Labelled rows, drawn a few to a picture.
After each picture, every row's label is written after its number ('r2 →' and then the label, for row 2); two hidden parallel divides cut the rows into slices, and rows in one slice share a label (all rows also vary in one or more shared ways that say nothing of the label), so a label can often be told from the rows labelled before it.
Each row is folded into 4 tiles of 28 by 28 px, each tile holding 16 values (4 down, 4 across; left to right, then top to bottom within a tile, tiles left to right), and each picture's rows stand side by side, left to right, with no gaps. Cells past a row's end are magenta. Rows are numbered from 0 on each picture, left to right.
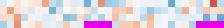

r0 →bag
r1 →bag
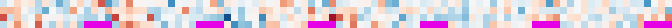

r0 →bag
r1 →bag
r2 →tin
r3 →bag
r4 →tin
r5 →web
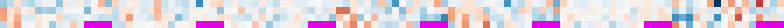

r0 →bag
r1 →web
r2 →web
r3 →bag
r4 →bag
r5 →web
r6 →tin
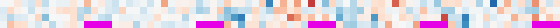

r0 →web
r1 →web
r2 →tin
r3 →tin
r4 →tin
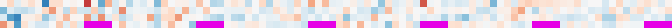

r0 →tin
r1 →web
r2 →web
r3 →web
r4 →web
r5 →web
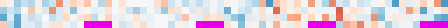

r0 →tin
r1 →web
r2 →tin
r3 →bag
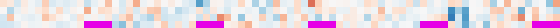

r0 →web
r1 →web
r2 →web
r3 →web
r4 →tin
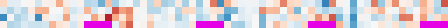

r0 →tin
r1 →bag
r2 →tin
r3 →tin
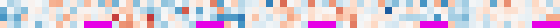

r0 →tin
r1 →bag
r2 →tin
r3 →bag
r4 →tin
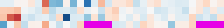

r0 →bag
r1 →web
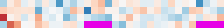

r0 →bag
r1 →web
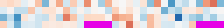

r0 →tin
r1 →bag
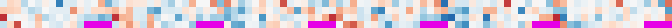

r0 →bag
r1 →bag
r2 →tin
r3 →bag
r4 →tin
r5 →tin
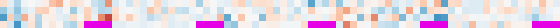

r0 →tin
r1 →web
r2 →web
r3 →bag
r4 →web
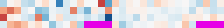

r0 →bag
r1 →web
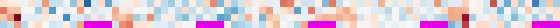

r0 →bag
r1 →bag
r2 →tin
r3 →bag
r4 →bag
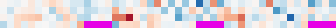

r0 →web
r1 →bag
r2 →bag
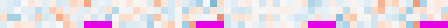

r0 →web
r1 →web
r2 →web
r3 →web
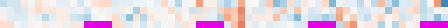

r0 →web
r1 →web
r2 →bag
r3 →bag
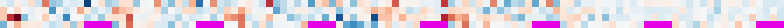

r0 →bag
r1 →bag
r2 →bag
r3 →tin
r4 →bag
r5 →web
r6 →web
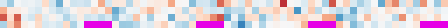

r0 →bag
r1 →tin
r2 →tin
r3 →tin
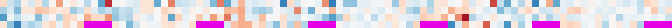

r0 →tin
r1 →tin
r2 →bag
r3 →web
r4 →bag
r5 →web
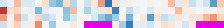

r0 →bag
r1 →tin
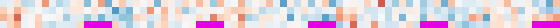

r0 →bag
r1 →tin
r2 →bag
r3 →bag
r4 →tin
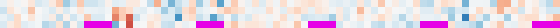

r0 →web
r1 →bag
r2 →web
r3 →web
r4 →tin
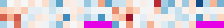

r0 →bag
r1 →bag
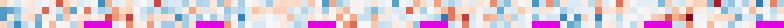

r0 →tin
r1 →bag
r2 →tin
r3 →bag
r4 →bag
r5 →tin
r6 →bag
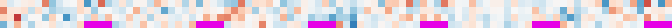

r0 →bag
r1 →web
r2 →bag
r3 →tin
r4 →web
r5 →tin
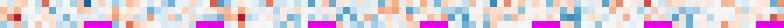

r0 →bag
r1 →bag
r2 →bag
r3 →tin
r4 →tin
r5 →tin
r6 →tin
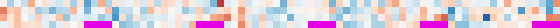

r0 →bag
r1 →tin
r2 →bag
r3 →tin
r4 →tin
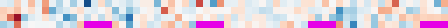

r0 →bag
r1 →tin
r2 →web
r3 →tin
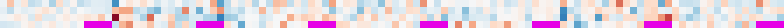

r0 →web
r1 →bag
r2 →tin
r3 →web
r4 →web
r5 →tin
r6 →web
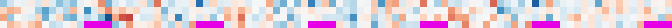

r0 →bag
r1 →bag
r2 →bag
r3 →tin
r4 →bag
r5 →web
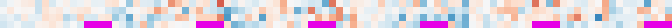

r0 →web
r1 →tin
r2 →tin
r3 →bag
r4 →tin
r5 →web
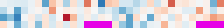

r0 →tin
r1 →tin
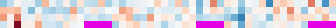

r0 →bag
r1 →bag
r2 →tin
